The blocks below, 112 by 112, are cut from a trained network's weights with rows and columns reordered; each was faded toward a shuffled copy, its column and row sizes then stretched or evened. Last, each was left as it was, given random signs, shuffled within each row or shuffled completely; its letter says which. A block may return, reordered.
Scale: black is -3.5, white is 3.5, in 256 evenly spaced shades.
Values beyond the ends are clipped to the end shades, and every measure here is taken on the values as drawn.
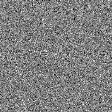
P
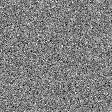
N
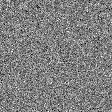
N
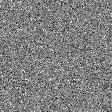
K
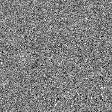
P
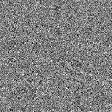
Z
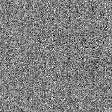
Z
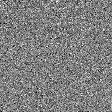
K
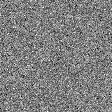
N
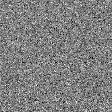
K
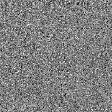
Z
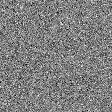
N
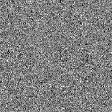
Z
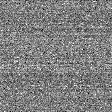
K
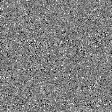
P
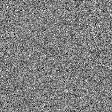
P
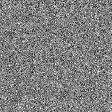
P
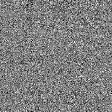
Z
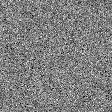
N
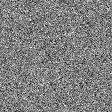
N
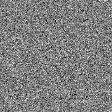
P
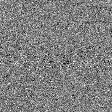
K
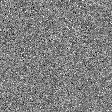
N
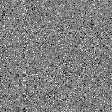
Z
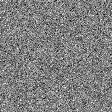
N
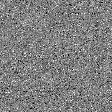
K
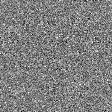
K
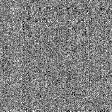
Z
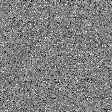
K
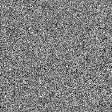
P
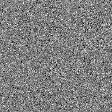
P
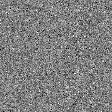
P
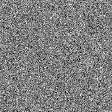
P
